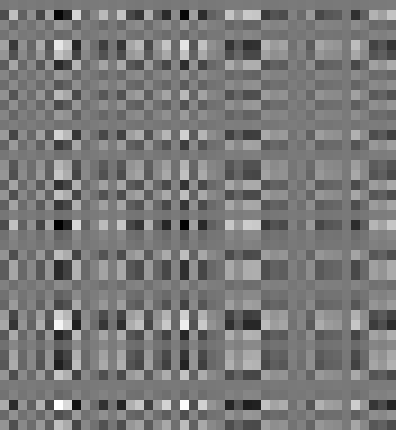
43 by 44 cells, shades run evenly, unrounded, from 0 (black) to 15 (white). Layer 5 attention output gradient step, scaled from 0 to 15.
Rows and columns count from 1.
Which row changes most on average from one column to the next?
41
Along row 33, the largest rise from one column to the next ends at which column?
7
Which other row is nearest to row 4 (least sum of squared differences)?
40
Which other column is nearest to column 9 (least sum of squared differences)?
28
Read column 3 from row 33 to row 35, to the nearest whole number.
9 6 7
